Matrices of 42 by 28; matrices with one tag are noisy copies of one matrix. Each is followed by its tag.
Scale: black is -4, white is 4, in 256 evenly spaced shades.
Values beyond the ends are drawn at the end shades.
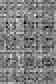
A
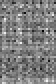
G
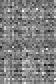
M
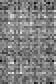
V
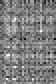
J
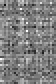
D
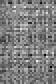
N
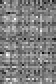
J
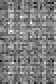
V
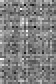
D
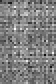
N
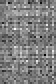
N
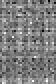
G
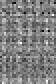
G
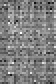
V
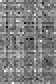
A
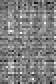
V
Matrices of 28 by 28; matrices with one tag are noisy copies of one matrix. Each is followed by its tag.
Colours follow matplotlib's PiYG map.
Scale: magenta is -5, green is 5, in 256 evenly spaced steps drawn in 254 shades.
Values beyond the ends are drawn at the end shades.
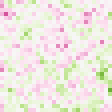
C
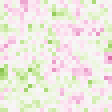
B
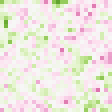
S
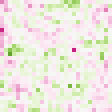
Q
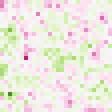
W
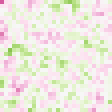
Q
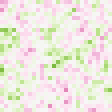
W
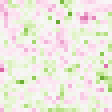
C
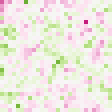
W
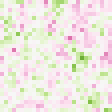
S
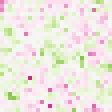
W
